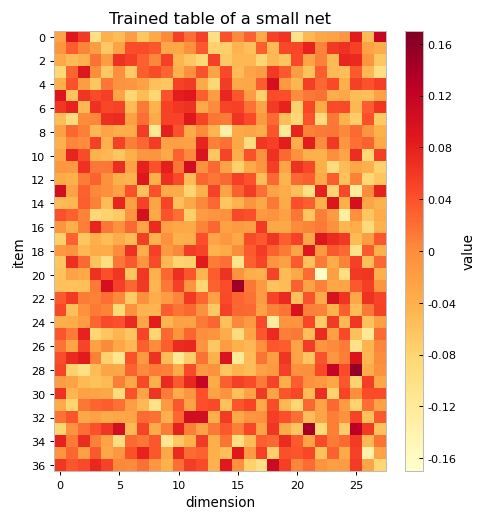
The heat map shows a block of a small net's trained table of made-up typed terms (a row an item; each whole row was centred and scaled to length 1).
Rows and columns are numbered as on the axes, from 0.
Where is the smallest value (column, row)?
22, 20
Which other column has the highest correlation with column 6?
8
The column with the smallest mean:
26
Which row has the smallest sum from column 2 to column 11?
17
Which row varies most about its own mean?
27
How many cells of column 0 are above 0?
14
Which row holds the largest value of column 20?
23
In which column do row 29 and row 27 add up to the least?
4
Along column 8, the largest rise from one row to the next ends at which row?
9
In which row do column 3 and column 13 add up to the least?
0
